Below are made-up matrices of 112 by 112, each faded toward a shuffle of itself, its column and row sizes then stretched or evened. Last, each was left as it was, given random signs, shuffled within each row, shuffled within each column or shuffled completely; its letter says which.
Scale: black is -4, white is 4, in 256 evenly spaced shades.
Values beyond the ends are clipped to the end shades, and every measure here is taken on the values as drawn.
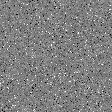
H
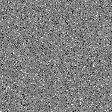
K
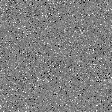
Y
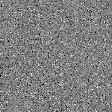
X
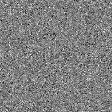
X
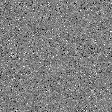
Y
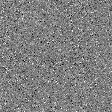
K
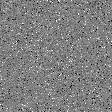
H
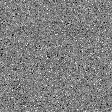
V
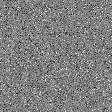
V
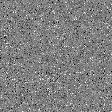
X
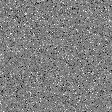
H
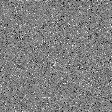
Y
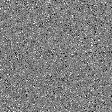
X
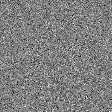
K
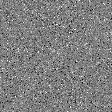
Y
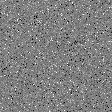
H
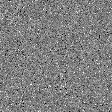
K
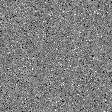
H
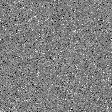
V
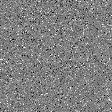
X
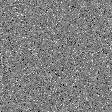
H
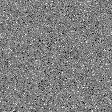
H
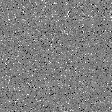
X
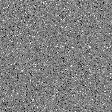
Y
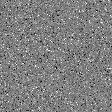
H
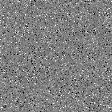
X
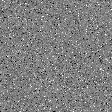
H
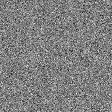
V
